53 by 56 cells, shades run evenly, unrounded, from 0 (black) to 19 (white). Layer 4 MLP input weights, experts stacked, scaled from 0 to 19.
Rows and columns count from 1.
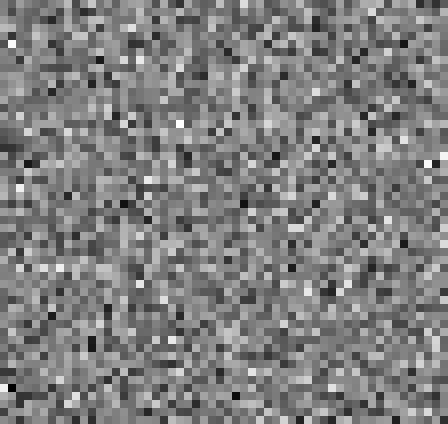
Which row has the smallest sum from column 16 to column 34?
26
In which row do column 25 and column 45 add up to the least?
8
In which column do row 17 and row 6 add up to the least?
7
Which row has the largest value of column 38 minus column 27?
29
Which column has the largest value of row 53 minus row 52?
44
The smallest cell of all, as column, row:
2, 49
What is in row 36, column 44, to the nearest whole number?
17
